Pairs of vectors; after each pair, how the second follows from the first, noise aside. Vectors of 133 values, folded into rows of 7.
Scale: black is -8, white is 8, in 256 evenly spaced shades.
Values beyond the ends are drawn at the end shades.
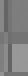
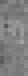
wrapped around, partly zeroed.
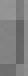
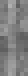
wrapped around, negated.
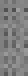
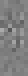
reversed, negated, partly zeroed.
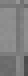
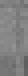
shrunk.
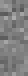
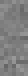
reversed, shrunk.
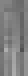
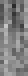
reversed, negated, scaled up.
